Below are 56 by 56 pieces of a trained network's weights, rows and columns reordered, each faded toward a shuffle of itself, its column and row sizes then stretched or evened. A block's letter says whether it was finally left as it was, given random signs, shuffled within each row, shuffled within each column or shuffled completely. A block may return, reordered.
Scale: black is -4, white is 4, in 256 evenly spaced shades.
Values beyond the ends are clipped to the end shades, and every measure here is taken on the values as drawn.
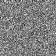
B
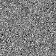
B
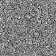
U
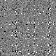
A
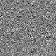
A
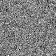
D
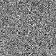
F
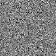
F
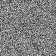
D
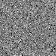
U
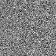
U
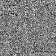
F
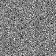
U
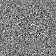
B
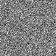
U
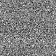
B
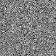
F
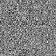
A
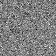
D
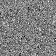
D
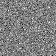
D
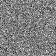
D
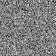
F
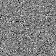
B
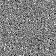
D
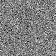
D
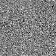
F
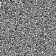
U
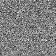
B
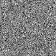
U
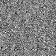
B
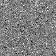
U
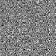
A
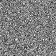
B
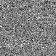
B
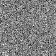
U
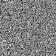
U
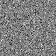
D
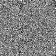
F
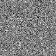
F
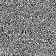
B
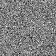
D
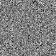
F
